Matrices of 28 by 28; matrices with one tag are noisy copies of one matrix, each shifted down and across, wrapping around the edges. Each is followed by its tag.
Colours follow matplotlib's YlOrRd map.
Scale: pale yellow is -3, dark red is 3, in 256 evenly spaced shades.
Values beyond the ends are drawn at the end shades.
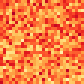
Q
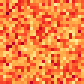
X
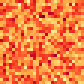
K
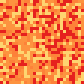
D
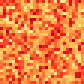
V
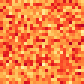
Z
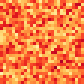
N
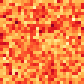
N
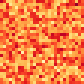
K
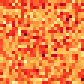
N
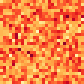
N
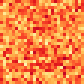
N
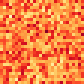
D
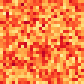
K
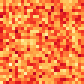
X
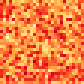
N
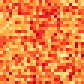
D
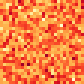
X
